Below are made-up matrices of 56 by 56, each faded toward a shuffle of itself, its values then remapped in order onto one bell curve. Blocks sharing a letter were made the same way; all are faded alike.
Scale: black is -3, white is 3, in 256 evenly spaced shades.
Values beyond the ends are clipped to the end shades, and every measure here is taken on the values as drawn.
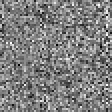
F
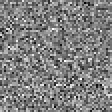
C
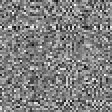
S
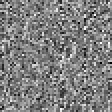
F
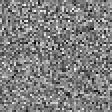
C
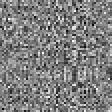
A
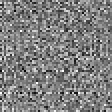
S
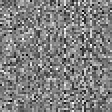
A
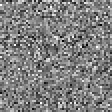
C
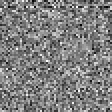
C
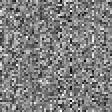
F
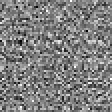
S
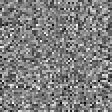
S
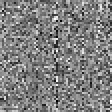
F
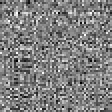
S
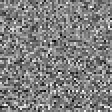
C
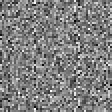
F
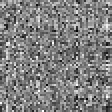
A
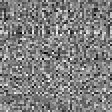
S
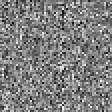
F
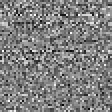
C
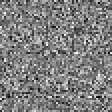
C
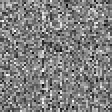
F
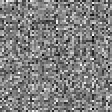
A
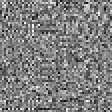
S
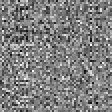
A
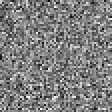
C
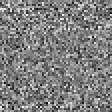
C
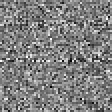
C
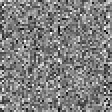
F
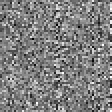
F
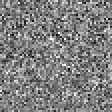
C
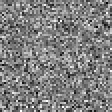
C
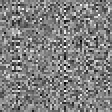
A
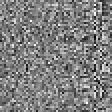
A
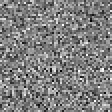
C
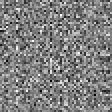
A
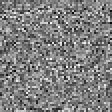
C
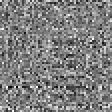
S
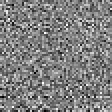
S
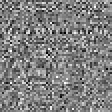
S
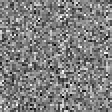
F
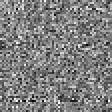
C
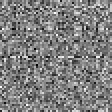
S
